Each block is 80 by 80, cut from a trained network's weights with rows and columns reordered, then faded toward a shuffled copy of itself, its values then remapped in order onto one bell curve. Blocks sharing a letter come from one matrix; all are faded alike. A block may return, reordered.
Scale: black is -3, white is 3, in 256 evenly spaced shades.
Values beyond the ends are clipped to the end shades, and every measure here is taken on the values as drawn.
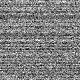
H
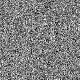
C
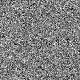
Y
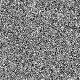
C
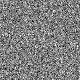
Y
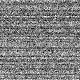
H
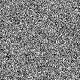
Y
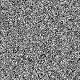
C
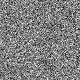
Y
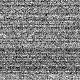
H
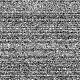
H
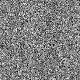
C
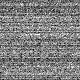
H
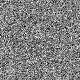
C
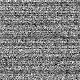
H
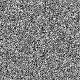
Y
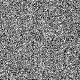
C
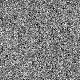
C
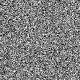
Y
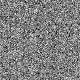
C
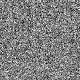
C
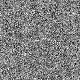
C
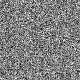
C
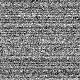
H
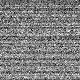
H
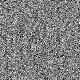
C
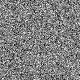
Y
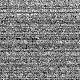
H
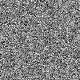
Y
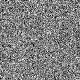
C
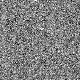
C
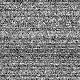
H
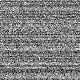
H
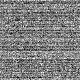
H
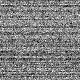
H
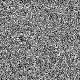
Y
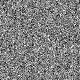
C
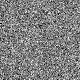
C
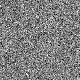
Y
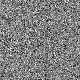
C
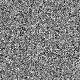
C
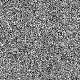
Y
